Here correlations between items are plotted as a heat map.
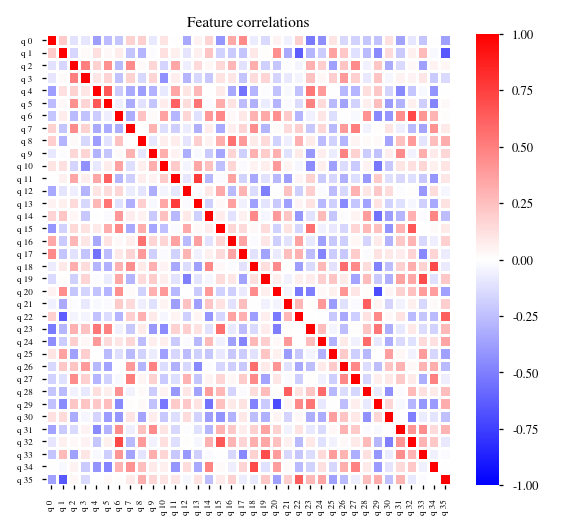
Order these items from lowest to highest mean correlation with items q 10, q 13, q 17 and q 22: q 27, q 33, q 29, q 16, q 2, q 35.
q 33, q 27, q 2, q 29, q 35, q 16
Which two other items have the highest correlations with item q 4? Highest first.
q 5, q 23
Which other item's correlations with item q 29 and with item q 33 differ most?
q 20
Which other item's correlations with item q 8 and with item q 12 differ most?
q 16
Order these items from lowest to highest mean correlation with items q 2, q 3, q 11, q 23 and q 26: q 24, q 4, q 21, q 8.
q 21, q 8, q 24, q 4
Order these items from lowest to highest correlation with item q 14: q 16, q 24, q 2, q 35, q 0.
q 35, q 16, q 2, q 0, q 24
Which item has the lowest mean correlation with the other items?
q 30
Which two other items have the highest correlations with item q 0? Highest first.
q 17, q 16
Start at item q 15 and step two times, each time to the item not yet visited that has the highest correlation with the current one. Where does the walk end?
q 6
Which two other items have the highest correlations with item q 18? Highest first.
q 34, q 26
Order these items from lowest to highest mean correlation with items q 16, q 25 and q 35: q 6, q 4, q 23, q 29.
q 4, q 6, q 23, q 29
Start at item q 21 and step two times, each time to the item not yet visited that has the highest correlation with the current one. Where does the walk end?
q 24
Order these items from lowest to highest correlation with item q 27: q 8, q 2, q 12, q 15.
q 8, q 15, q 12, q 2
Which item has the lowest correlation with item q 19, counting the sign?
q 12
